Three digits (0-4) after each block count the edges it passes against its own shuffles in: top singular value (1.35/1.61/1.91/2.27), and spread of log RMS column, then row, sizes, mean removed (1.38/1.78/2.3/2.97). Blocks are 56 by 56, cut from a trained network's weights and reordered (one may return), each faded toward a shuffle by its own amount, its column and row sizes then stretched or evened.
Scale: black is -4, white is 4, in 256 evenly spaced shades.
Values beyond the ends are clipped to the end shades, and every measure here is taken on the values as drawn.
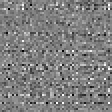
3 2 3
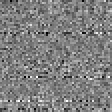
3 0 3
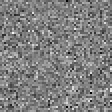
0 2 1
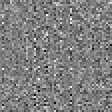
1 3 1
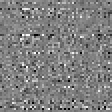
1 3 4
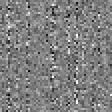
0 4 0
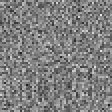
3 0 0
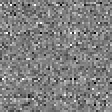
2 1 3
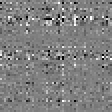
1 3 4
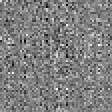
2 3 2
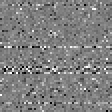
3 0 3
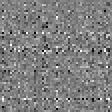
1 3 3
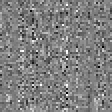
0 4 1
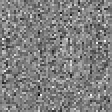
2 3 0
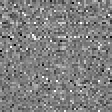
2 0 1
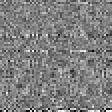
4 0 3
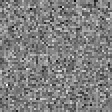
2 0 1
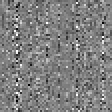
1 4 0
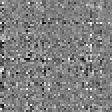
2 3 3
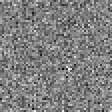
0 0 1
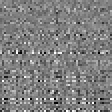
4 1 4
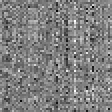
3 3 1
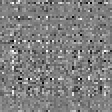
2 2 4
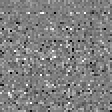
0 1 3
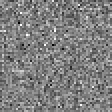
0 0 1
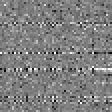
4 1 3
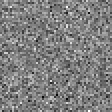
2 1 0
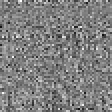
2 0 3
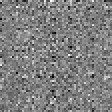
3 3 1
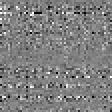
2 2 4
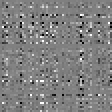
2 4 4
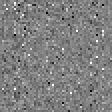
0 2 0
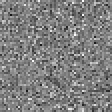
1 2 0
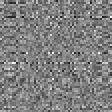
4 1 3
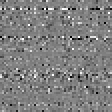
2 1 4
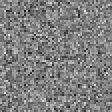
2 1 0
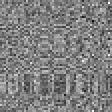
4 0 1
